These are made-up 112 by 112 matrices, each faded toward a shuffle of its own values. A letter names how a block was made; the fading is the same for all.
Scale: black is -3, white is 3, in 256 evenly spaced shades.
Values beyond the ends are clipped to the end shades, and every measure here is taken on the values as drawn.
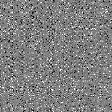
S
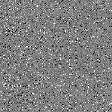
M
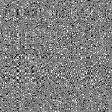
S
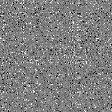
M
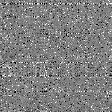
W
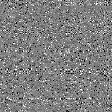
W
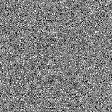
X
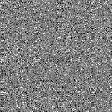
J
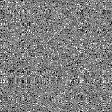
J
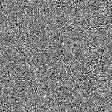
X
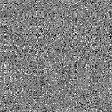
J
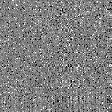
S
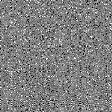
S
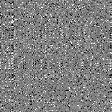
S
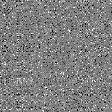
S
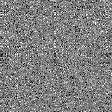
X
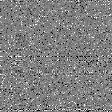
W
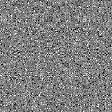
J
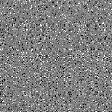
S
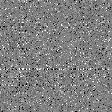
M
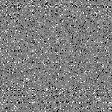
W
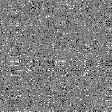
W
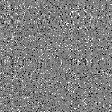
S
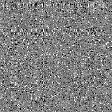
J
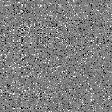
M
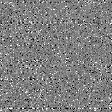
W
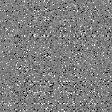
M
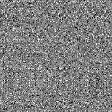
X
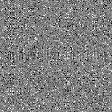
J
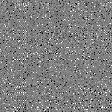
M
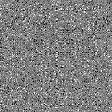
J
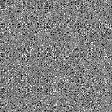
J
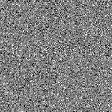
X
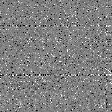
M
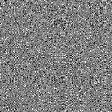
J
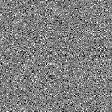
X
